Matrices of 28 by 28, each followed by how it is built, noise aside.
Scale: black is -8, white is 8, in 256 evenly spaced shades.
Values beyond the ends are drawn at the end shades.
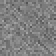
Toeplitz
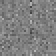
uneven columns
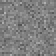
noise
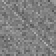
Toeplitz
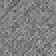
Hankel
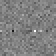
uneven rows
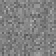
blocks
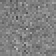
uneven columns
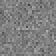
noise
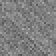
Toeplitz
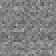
blocks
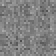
blocks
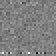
uneven rows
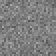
repeating columns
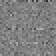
uneven rows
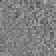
upper triangular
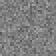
noise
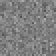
blocks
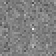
uneven columns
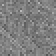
Toeplitz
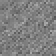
Hankel
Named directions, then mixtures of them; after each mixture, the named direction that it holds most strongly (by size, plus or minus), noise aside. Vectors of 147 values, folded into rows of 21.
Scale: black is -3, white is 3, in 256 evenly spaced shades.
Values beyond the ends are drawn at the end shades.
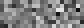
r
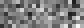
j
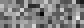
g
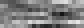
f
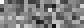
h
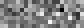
g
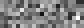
g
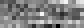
f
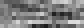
f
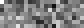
h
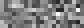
r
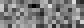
g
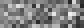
j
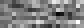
f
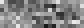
h
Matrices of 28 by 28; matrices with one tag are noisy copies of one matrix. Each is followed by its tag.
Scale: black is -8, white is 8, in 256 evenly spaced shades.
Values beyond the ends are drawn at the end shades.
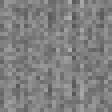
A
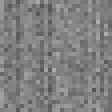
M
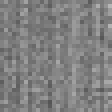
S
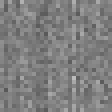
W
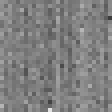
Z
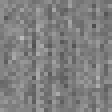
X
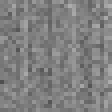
S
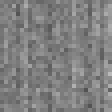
S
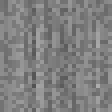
X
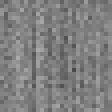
X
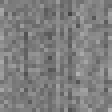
Z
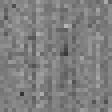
X
